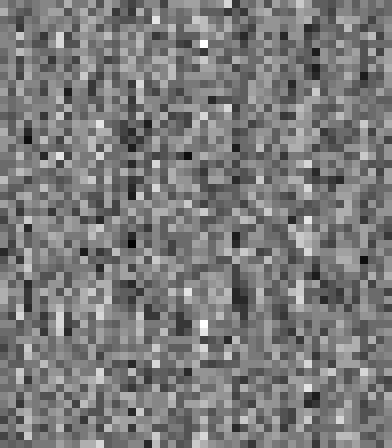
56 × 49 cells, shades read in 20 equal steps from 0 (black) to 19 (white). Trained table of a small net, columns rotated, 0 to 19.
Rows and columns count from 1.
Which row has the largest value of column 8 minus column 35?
40
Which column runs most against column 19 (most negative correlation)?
13
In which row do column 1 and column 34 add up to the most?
2
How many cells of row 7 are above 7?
36
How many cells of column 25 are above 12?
8
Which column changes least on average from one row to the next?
5
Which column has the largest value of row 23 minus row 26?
12
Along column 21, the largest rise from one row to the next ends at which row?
15
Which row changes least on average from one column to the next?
46
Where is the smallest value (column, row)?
17, 31
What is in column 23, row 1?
11
